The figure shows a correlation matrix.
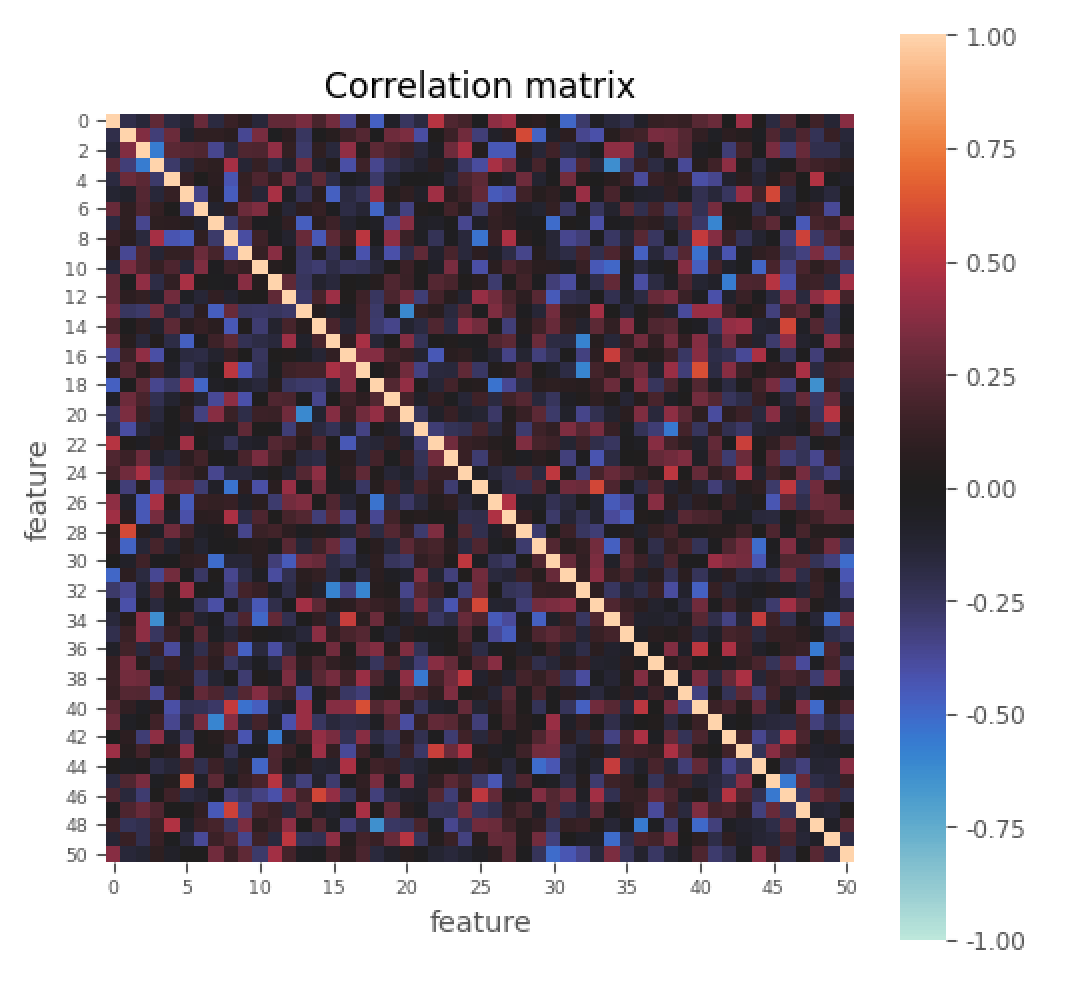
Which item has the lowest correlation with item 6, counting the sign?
18
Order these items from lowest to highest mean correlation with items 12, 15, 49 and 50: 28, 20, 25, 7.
28, 25, 7, 20
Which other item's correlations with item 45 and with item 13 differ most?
20
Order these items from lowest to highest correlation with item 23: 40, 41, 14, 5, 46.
46, 14, 40, 5, 41
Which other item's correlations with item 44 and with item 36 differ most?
42
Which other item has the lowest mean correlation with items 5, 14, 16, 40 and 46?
10
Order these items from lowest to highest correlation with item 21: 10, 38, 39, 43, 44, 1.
38, 1, 43, 44, 10, 39
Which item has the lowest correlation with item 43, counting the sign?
16
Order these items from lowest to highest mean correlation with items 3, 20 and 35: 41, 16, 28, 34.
34, 41, 16, 28
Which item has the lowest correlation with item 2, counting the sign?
3
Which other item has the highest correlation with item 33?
25
